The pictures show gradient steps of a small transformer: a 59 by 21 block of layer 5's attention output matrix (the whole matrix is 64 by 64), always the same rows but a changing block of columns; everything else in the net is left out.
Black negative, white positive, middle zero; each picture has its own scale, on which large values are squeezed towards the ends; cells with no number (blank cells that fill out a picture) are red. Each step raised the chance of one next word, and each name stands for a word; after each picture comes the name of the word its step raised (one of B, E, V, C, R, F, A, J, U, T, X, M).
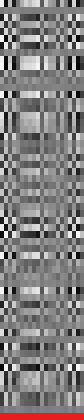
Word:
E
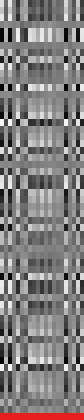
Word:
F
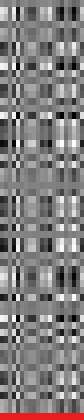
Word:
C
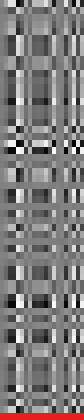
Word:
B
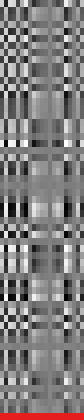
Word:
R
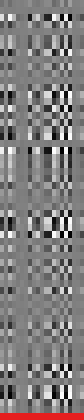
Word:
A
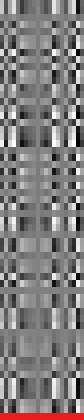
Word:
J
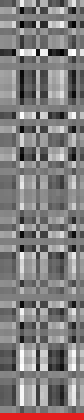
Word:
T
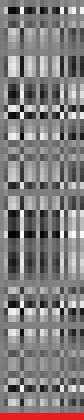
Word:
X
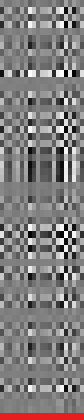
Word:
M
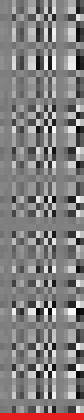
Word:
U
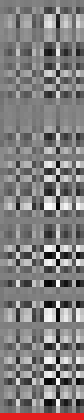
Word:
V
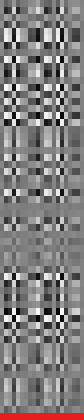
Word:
F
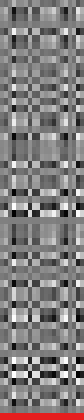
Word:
V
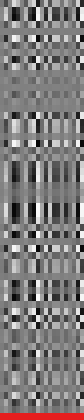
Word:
R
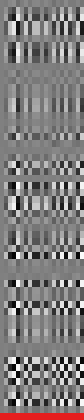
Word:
V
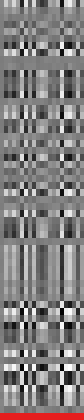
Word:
T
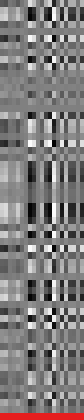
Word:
R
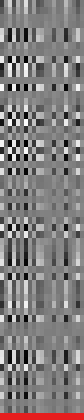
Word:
F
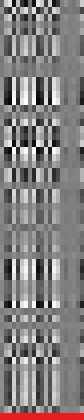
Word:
B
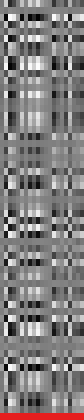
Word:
E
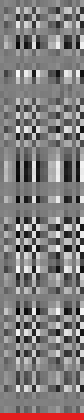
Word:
M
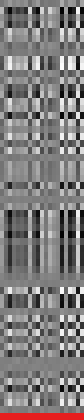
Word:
X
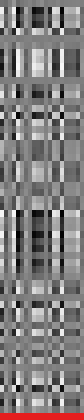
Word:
X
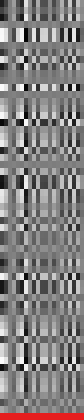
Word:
F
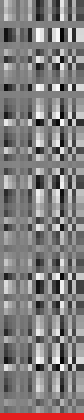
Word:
F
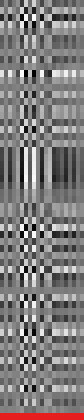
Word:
M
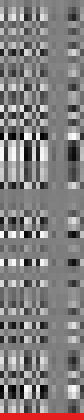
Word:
A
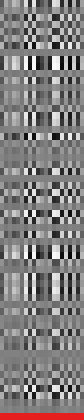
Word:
E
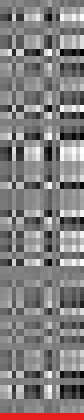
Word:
A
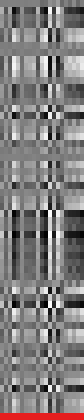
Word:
X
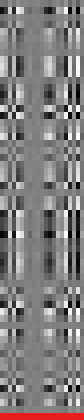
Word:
X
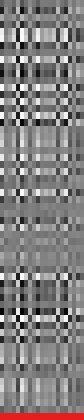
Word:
F
